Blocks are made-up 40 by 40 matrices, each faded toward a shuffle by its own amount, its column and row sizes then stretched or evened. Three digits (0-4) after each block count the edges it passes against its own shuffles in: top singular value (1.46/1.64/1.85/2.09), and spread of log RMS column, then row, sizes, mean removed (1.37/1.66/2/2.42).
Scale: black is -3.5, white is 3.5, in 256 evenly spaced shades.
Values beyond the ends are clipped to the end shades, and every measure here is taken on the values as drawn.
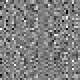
3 4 0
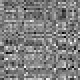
4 2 2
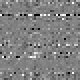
3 0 4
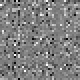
0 4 3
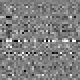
4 0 4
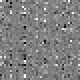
2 3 2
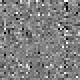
0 3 2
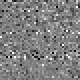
0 0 3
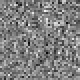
2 1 1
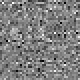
3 1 1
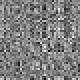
4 3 2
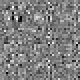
3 2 3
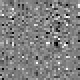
2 4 2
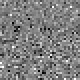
1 0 1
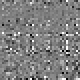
3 3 4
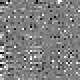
3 2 2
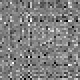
4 1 2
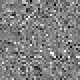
2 0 1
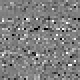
1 0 4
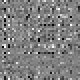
4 3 4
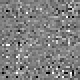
0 2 3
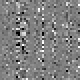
3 4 0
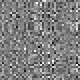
4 4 0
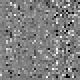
1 4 2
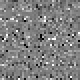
0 1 3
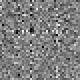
2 2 1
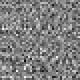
3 1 2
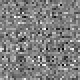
1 0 4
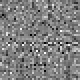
3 1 1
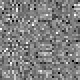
3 0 1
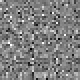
3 1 0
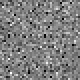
2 0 0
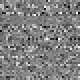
1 0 4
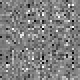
3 3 1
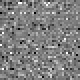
0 0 3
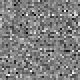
1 0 2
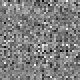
1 2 2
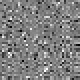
4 1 1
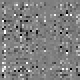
0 4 3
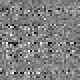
1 1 4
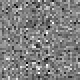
0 3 0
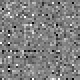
0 1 3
